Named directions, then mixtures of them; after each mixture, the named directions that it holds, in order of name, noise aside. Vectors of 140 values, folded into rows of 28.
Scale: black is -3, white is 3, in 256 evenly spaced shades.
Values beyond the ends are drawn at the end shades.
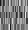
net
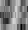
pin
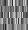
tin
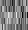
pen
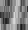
pin.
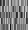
net.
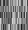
net, pin, tin.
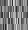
tin.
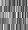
net, pen, tin.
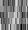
net, pen, pin.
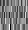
net.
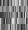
net, pin.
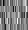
net, pen, tin.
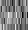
pen.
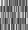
net.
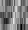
pin.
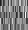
net.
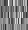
tin.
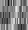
pin, tin.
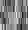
pen, pin.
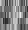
net, pin, tin.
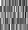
net.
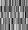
net, tin.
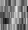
pin.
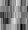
pin.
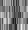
pin, tin.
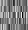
net, pen, tin.
